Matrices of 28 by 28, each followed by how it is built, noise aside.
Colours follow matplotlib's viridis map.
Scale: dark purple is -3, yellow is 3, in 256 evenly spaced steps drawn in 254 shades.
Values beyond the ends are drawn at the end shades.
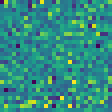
uneven rows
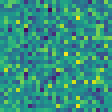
repeating rows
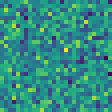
noise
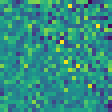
upper triangular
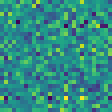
low rank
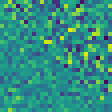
upper triangular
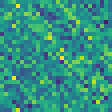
Toeplitz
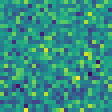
noise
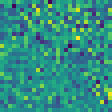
upper triangular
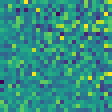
upper triangular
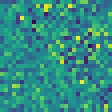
upper triangular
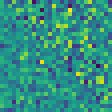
upper triangular
